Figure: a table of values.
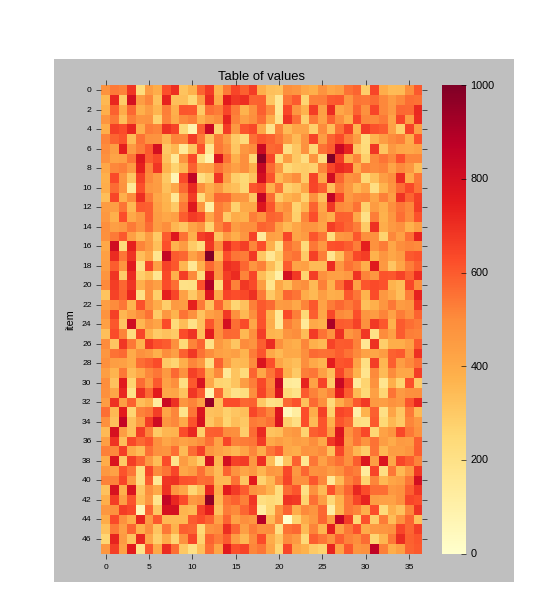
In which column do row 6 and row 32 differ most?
12
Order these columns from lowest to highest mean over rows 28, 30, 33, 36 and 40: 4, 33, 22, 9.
22, 9, 33, 4
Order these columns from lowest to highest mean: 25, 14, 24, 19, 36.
19, 25, 24, 14, 36
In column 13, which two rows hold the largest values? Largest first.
7, 9
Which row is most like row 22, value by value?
5
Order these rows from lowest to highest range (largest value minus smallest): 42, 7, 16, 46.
46, 16, 42, 7
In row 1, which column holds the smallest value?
20
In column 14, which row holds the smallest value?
29
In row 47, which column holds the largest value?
31
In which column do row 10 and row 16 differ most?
3
